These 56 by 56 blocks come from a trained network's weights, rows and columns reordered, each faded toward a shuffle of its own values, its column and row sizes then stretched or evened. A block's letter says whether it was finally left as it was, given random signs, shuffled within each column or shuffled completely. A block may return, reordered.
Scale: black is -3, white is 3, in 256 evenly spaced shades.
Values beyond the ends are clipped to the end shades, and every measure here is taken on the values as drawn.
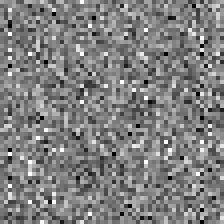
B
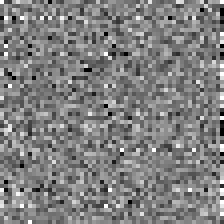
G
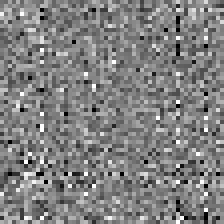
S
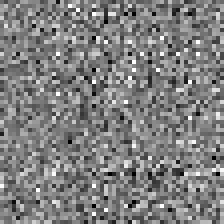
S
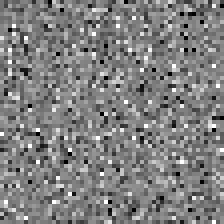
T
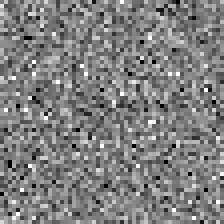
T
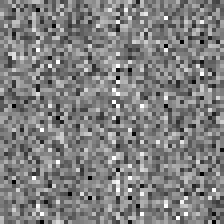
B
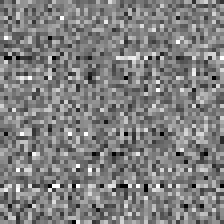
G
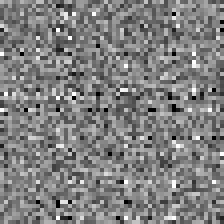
S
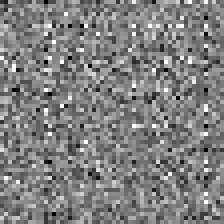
S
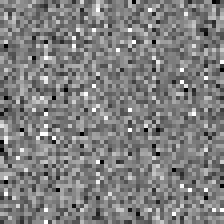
B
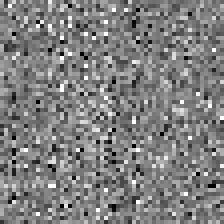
B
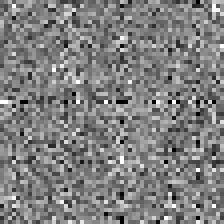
S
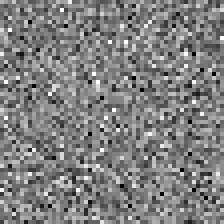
T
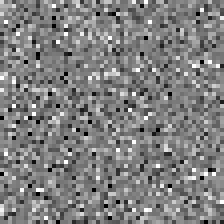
T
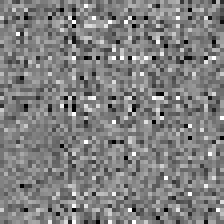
G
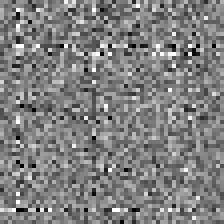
S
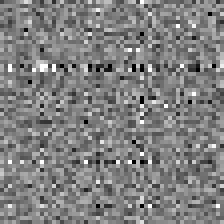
G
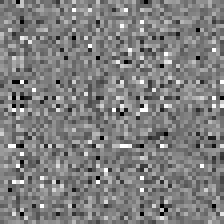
S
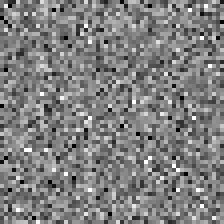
T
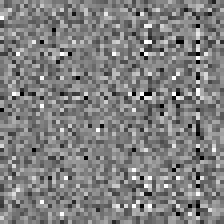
G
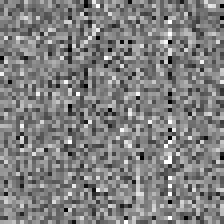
B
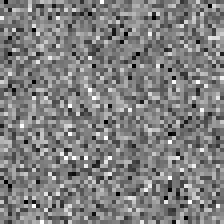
T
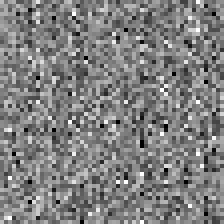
B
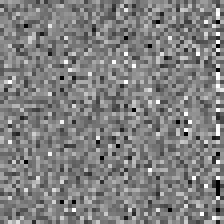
B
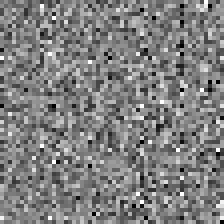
B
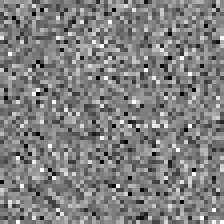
T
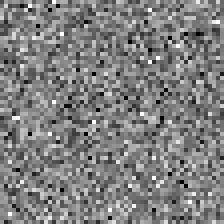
T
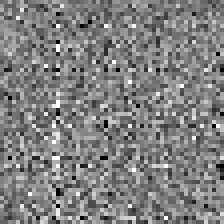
S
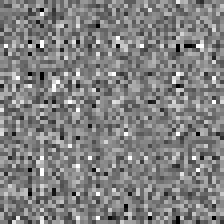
S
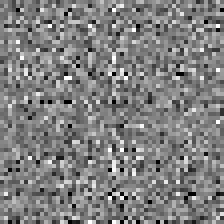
G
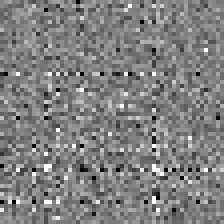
G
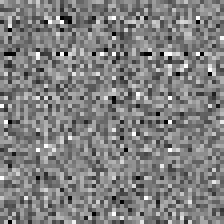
S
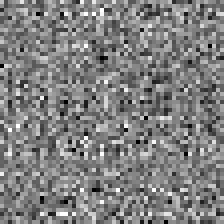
G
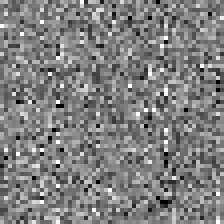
B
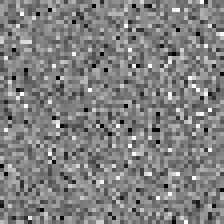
T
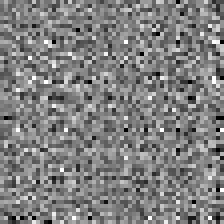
G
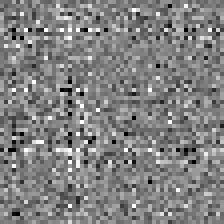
S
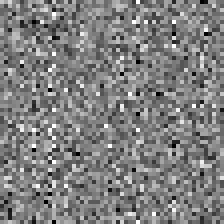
B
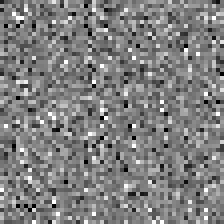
B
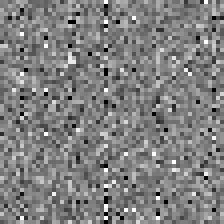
B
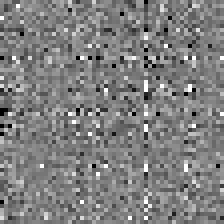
S
